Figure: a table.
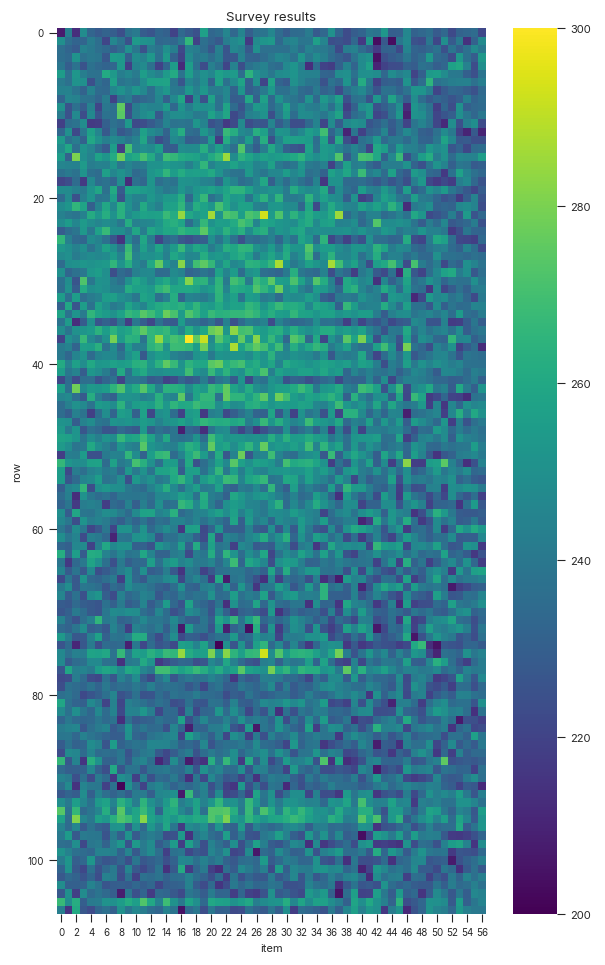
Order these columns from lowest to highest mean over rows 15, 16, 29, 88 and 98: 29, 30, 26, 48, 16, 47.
47, 48, 29, 16, 30, 26
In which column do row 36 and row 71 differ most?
20
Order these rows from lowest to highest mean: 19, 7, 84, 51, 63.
84, 7, 63, 51, 19
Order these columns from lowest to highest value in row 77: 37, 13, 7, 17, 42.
37, 42, 7, 17, 13
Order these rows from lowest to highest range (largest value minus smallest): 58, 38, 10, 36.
58, 36, 10, 38
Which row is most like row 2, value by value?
85
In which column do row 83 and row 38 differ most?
23
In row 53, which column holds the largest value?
21
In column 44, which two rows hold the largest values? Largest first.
28, 21
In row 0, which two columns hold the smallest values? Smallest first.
0, 2
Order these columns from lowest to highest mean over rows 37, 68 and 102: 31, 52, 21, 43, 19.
43, 52, 21, 19, 31
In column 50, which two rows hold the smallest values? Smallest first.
74, 75
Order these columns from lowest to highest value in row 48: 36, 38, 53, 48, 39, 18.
36, 38, 18, 48, 53, 39
